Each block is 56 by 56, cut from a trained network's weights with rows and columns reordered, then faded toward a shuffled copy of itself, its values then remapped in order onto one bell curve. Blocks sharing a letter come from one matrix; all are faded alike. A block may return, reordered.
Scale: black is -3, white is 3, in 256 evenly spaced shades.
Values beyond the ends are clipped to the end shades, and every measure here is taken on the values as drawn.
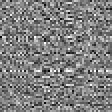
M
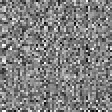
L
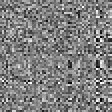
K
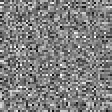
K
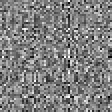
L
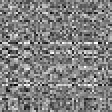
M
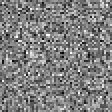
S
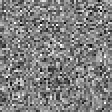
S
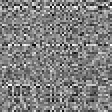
M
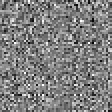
L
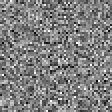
S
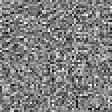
S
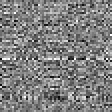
M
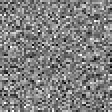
S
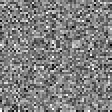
S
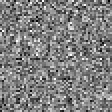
S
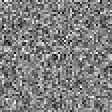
S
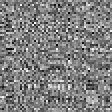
K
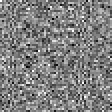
S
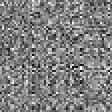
K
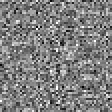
S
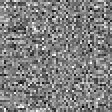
S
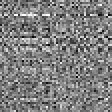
M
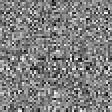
L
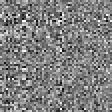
L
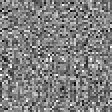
S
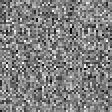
S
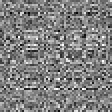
M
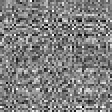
M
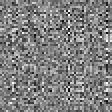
K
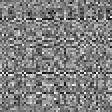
M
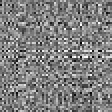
M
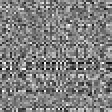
M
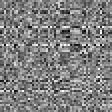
M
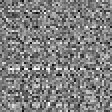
M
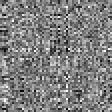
K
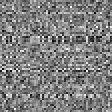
M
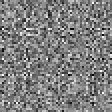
L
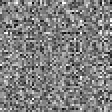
L
